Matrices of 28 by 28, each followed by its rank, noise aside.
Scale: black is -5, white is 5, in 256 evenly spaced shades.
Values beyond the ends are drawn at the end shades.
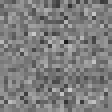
seven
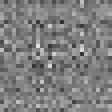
four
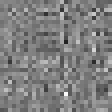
three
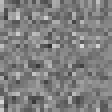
three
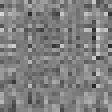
three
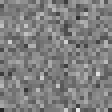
seven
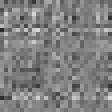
three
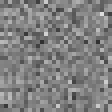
seven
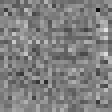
five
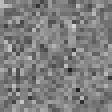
seven
